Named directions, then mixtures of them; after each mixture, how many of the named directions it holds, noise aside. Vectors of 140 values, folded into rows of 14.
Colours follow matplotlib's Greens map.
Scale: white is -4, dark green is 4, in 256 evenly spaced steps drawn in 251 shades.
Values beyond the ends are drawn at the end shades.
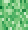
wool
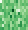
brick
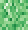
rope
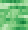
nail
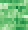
one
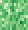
four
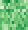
four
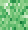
three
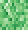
one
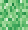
two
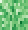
four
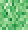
one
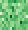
three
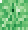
two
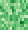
four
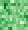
three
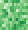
three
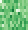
two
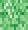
two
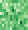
four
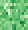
three
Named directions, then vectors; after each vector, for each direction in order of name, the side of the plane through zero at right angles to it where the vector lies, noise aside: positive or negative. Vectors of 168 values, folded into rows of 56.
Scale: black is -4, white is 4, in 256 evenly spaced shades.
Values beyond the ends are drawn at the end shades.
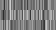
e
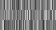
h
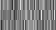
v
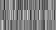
positive, positive, negative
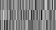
negative, positive, negative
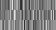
positive, negative, negative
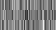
negative, negative, negative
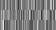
negative, positive, negative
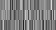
negative, positive, positive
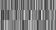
positive, negative, positive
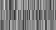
negative, negative, positive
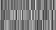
positive, negative, positive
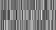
positive, negative, positive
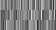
positive, negative, positive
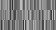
negative, positive, positive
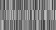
positive, positive, negative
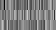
positive, positive, negative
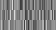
positive, negative, negative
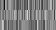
positive, positive, negative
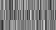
negative, negative, positive
